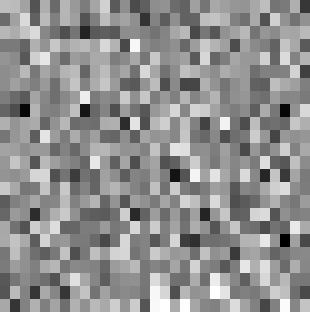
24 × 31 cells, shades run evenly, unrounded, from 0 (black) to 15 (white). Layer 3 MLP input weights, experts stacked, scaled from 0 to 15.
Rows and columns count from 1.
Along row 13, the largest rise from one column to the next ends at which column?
10
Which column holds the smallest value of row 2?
15
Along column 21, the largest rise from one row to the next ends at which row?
18
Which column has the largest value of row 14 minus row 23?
4
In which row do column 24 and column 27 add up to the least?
14
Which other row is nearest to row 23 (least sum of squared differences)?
22
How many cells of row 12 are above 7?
27
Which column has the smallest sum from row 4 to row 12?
3
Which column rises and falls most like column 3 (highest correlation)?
2
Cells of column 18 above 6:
21
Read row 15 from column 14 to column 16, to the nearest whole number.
8 7 11
